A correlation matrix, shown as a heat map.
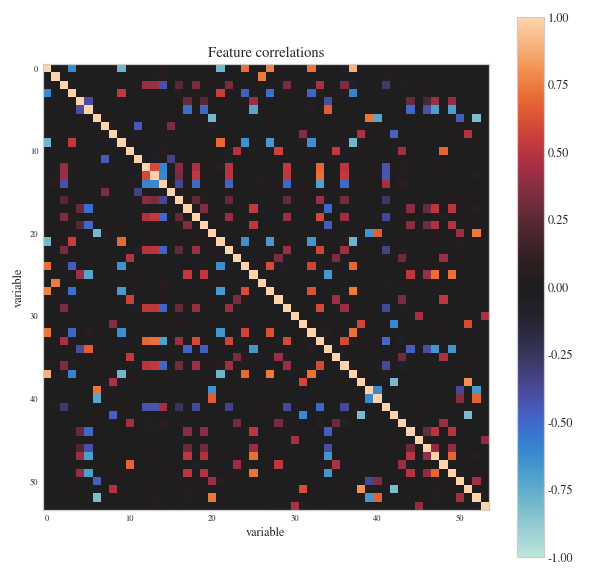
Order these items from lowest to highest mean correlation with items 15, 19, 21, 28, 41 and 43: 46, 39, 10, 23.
39, 46, 23, 10
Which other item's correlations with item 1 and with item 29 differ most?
26
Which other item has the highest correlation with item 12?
33
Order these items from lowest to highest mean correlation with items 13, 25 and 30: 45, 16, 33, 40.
40, 16, 45, 33
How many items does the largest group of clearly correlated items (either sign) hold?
11
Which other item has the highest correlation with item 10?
48
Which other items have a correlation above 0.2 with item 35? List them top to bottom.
10, 23, 28, 43, 48
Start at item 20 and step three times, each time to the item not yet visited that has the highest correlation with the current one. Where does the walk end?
50
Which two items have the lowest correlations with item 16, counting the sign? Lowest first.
14, 41
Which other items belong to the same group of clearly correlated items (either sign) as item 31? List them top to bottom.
8, 38, 42, 51
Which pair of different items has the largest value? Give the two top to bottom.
0, 37
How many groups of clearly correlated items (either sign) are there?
9
